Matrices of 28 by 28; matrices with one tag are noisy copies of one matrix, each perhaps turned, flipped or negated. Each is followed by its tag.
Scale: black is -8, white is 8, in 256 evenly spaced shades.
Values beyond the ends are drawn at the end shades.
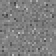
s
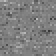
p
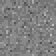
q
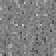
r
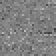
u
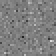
s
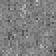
p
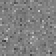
s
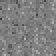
r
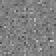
s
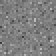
s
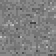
p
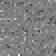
r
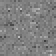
p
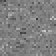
p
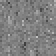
p
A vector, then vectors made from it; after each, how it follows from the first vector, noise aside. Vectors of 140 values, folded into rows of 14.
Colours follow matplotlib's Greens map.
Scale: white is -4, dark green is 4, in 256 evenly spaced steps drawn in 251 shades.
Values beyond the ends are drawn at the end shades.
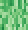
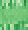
reversed, partly zeroed.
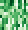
scaled up.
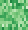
sign-scrambled.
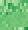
wrapped around, negated, partly zeroed.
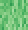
shrunk.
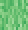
shrunk.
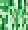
scaled up.
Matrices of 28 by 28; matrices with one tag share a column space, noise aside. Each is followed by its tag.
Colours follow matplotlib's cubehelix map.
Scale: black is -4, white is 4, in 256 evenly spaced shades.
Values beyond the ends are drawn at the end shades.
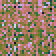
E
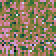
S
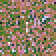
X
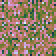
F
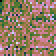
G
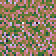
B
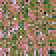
F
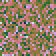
B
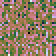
F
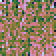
G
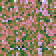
G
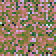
E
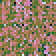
E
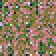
E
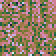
E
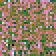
S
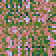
G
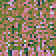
S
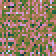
E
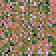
E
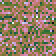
X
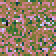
X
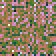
E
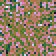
E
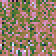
S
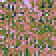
G
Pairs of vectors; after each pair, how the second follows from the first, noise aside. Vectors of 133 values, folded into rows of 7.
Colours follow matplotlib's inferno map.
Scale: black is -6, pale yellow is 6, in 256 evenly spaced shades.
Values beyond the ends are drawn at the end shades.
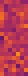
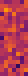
sign-scrambled.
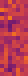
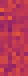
shrunk.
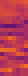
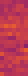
negated, shrunk.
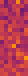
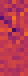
reversed, negated, partly zeroed.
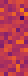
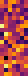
reversed, scaled up.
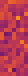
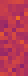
shrunk.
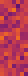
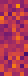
sign-scrambled.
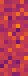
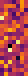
reversed, scaled up.
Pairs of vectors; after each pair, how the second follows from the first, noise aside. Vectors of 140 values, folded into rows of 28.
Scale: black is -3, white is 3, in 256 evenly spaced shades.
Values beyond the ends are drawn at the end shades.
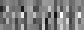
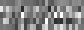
sign-scrambled.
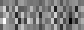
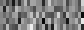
wrapped around.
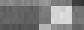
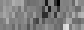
wrapped around, negated, partly zeroed.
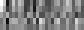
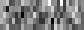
shuffled.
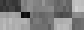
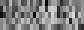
shuffled.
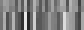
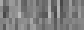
reversed, shrunk.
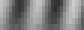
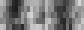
wrapped around.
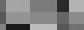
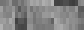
reversed, shrunk.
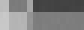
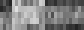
wrapped around.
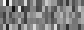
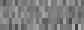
reversed, shrunk.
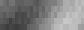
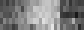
wrapped around.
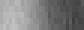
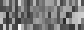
sign-scrambled.
